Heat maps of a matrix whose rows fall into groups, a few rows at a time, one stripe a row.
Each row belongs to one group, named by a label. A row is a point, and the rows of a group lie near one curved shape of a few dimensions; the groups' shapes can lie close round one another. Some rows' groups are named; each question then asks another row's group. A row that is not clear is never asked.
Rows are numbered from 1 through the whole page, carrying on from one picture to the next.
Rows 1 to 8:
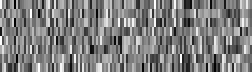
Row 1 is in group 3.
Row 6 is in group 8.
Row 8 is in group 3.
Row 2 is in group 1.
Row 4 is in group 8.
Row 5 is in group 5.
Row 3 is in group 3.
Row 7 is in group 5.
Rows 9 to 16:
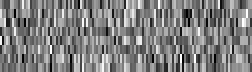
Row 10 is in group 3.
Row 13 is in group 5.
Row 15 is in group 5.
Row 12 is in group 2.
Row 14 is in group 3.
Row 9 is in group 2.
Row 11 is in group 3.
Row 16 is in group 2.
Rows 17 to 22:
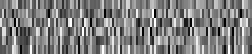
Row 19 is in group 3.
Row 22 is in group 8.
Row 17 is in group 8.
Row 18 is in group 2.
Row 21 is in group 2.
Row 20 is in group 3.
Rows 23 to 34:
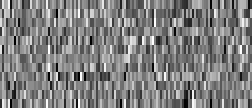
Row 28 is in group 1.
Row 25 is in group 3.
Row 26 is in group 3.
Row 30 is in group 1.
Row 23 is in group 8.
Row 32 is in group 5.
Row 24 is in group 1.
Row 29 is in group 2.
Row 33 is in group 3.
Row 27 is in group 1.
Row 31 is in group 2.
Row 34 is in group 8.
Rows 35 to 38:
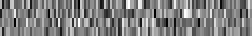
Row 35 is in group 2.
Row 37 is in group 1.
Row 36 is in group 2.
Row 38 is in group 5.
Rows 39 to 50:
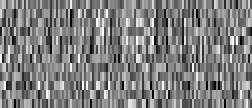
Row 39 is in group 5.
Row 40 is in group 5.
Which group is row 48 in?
3
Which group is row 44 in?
1
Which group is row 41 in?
2
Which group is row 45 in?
5
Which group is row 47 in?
2
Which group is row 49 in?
1
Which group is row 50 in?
1
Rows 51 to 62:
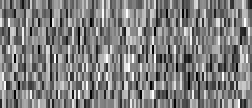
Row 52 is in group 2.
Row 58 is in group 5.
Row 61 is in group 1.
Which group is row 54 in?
2
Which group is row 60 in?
3
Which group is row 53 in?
1
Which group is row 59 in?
5
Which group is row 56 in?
1
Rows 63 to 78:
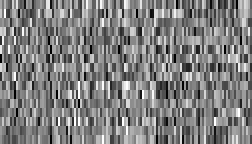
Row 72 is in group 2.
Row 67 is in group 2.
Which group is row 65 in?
2
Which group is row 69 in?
8
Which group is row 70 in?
3
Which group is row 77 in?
2
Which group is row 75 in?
5
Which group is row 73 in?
1
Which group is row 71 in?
2
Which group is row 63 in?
5
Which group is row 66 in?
5
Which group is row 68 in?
1
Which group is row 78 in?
2
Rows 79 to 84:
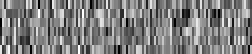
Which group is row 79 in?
1
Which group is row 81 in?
8
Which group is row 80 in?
3
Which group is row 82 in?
2
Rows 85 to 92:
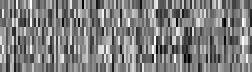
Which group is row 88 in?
3
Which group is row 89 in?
3
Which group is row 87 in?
8
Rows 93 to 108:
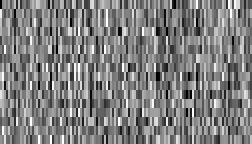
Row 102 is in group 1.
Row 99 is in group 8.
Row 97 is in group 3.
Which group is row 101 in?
5
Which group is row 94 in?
5
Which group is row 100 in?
1
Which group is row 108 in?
3
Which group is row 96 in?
1
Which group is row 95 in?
5
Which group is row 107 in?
8
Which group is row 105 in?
3
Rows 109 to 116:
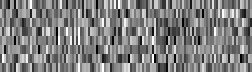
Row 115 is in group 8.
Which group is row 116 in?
2
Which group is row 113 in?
1
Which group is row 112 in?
1
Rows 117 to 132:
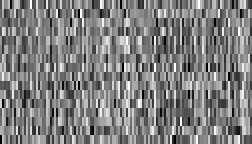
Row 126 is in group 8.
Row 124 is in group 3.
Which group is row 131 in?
8
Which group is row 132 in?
8
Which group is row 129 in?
3
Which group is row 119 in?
2
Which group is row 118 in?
2
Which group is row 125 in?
8
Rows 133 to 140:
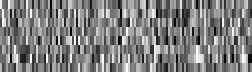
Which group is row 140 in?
2
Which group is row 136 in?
2
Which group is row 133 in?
1
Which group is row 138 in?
2
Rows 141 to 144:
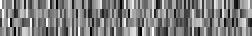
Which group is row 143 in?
8
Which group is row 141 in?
5
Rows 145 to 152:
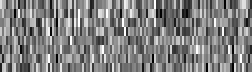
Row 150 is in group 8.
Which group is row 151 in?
1
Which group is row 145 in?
3
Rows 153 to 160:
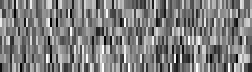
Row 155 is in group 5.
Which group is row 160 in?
8
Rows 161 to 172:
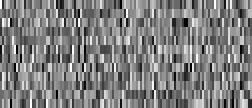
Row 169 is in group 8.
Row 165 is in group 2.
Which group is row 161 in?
5
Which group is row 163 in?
8
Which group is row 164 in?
8
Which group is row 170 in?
8
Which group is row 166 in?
2
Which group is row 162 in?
2
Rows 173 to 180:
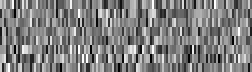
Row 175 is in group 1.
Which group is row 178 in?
1
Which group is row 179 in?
3
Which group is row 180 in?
5
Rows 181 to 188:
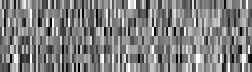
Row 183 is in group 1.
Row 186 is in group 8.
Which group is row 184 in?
2
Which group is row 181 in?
1
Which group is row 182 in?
1
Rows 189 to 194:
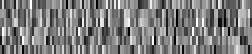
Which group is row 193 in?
8
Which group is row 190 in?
5
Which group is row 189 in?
1
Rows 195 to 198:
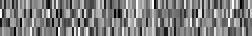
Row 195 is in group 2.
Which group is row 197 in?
8
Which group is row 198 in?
1
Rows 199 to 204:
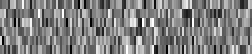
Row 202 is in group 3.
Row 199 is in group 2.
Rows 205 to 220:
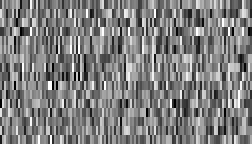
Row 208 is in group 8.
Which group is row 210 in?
1
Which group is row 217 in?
1
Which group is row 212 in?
8
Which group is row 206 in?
3
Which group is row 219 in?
5
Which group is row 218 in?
8
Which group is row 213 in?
8
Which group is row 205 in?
8
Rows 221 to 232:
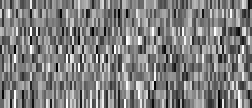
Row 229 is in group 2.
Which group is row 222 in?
5
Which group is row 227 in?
5
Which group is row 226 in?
1
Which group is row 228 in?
1
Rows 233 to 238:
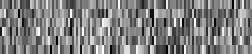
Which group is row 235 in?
5
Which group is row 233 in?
3
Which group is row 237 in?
1
